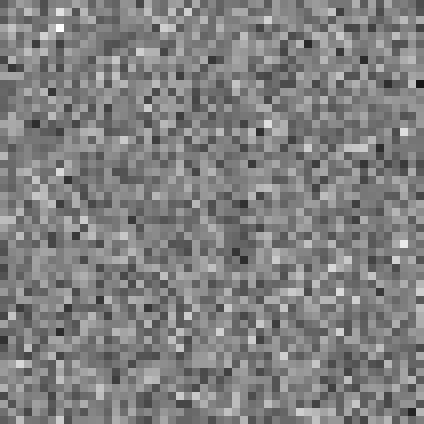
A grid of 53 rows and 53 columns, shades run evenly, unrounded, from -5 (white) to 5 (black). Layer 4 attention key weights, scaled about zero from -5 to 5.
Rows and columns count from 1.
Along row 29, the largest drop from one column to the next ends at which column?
12
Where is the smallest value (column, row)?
8, 4
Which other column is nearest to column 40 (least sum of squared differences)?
49
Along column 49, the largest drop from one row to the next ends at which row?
46
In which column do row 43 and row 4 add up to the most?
33
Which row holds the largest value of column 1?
43
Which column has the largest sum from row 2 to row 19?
14
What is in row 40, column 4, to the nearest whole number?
2
